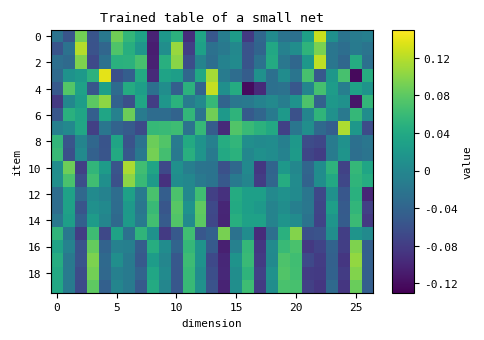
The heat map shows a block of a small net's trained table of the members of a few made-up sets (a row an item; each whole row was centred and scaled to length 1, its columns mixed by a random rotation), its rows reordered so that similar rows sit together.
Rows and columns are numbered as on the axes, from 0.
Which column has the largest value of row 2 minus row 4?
10
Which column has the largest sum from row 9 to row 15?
8
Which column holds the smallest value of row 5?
25
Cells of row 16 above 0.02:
8
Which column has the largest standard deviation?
22
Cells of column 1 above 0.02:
7
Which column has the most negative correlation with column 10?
11
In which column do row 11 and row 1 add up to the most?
6
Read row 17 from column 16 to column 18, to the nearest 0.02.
0.06 -0.08 0
